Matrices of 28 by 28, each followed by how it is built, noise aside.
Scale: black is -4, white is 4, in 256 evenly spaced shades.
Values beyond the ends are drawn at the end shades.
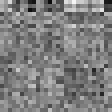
low rank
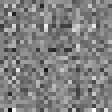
low rank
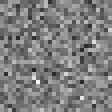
noise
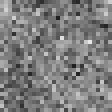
smooth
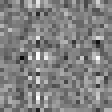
low rank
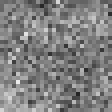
smooth
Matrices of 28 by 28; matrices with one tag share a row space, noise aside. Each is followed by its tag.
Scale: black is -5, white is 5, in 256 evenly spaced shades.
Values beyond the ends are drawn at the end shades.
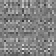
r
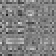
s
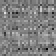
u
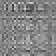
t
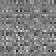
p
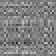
r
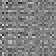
s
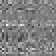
s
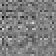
s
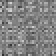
s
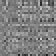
u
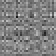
p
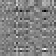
p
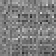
u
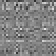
p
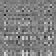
r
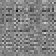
p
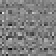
s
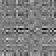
p
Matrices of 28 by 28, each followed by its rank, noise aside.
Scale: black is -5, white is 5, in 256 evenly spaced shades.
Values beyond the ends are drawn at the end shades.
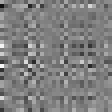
two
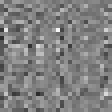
four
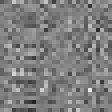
four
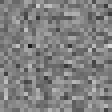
six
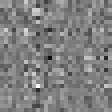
four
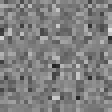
four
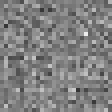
six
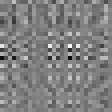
two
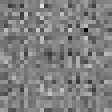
four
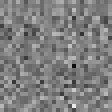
six
